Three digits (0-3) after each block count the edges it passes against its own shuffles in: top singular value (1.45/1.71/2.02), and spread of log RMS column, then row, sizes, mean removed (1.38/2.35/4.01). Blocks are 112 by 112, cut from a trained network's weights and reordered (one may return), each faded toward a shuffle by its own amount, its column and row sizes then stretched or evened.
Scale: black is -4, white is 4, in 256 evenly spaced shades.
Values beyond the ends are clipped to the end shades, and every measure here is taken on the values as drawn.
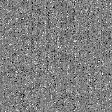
0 1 0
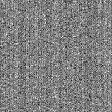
2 0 1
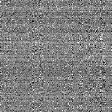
2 2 0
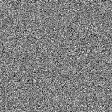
1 0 1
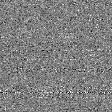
1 0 2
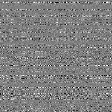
3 1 3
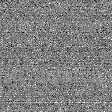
1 0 1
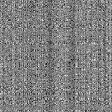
3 0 2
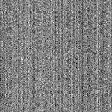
3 1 1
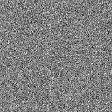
2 1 0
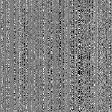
3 3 1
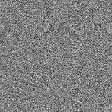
2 1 0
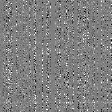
0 3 0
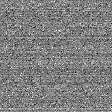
2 1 0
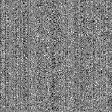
2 1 1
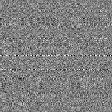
3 0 2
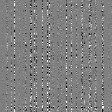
2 3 1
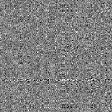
3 2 1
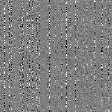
2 3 1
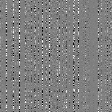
3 3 1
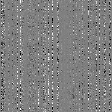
1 3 1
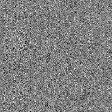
2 2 0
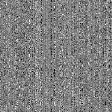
2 2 0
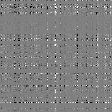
3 2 3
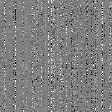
2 3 1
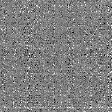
1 2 1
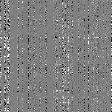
2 3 1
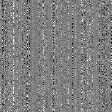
2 3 0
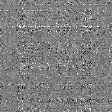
1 2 2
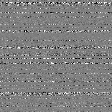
1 0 3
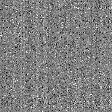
1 0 1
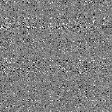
1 2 2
